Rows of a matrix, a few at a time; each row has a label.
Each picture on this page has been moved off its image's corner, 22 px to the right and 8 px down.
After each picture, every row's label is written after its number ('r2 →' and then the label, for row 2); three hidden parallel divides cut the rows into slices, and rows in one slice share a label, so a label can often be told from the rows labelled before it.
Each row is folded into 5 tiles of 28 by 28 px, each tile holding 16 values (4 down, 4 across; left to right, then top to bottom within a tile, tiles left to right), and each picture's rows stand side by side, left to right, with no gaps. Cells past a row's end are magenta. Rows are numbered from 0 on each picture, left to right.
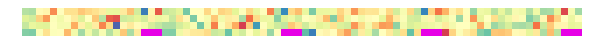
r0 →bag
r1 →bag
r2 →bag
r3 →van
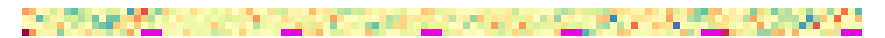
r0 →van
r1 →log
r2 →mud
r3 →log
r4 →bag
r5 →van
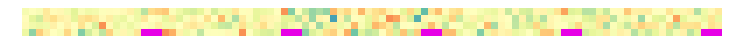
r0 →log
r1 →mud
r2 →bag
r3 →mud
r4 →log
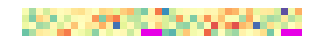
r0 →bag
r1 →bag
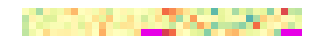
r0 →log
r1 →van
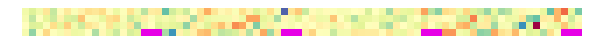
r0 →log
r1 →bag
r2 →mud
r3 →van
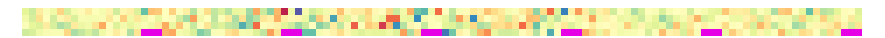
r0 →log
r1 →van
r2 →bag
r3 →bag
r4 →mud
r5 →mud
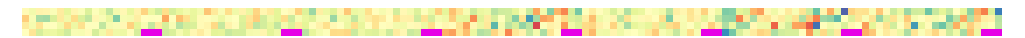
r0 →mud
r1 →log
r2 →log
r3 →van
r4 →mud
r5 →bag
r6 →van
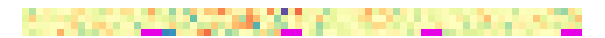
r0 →log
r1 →bag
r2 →log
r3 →log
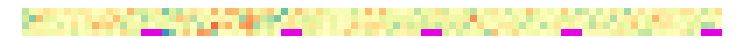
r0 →log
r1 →bag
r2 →log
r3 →mud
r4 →log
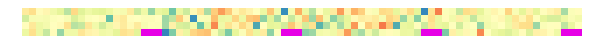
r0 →mud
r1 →bag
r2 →bag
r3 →log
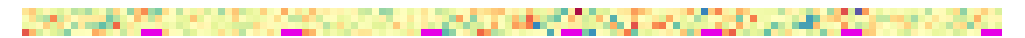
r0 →van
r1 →mud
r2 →mud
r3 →bag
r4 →bag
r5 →van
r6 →mud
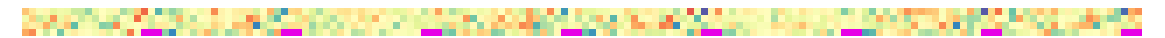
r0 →van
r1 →bag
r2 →log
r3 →bag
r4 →bag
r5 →log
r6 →bag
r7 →bag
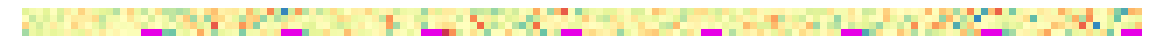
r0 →log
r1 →bag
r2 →log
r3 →van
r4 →mud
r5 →log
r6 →bag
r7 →bag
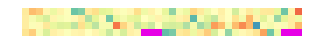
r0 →mud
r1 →bag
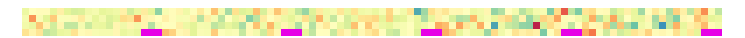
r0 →mud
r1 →mud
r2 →log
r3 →van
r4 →van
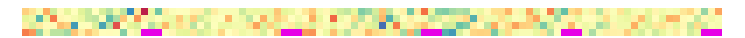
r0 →van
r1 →mud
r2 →van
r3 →bag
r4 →log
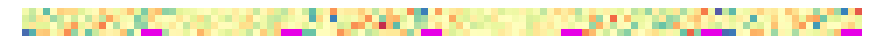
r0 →bag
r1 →log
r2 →bag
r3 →mud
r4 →van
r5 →bag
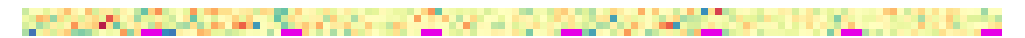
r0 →bag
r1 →bag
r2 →mud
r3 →mud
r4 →bag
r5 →log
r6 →log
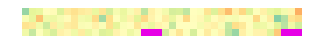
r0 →log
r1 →log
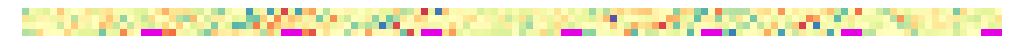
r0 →log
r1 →van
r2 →van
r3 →mud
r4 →bag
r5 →bag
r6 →log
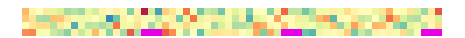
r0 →van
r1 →van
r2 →bag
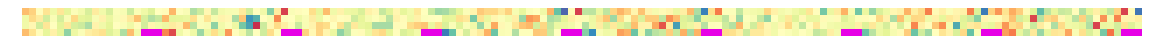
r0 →mud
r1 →van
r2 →mud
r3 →bag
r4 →bag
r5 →mud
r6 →bag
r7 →van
